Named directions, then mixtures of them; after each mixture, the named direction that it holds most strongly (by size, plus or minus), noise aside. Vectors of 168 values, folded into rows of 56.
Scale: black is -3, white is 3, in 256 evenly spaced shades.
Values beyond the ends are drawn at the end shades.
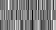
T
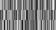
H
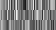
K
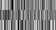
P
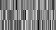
H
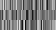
H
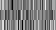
P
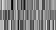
P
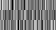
P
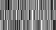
T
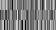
H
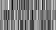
T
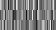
H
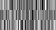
H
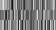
P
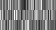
K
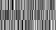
P
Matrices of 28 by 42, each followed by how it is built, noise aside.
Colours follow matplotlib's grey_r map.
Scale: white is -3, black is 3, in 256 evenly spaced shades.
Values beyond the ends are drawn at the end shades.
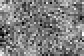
smooth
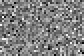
noise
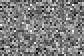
repeating columns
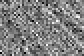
Toeplitz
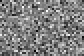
noise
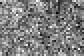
smooth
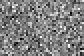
noise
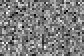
noise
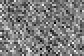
Toeplitz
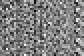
repeating rows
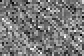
Toeplitz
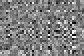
low rank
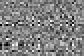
low rank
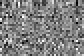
low rank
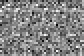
repeating columns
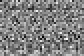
repeating columns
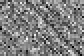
Toeplitz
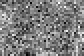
smooth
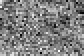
smooth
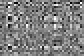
low rank
